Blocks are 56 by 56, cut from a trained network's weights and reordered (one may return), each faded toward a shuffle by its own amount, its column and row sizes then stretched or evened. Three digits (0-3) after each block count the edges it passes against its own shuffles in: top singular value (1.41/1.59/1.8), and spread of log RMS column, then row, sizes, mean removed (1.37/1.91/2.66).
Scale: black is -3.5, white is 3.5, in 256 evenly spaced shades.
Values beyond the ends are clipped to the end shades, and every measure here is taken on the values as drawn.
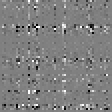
1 3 3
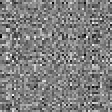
3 2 2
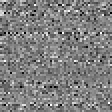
2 0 3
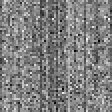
3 0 0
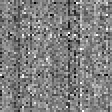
2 2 1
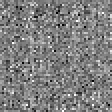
0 0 2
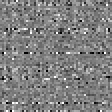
0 0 3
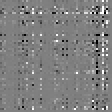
3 3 3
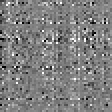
2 2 3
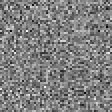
2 0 1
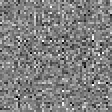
2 2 2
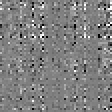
2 3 3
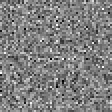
0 1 1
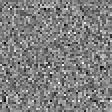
0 0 1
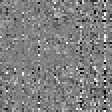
1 3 2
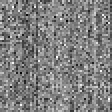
2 0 0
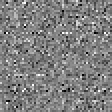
0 1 2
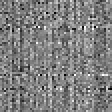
3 0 2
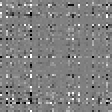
2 3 3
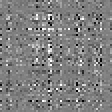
3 3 3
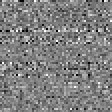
2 0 3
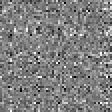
2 2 2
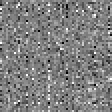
0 3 1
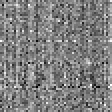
3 0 2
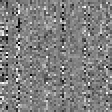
2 3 0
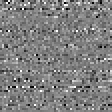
1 0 3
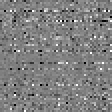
0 1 3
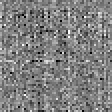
2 0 2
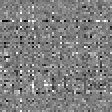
1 2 3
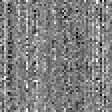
3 3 0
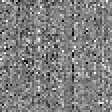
0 2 1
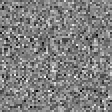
1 0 1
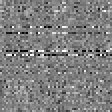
3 0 3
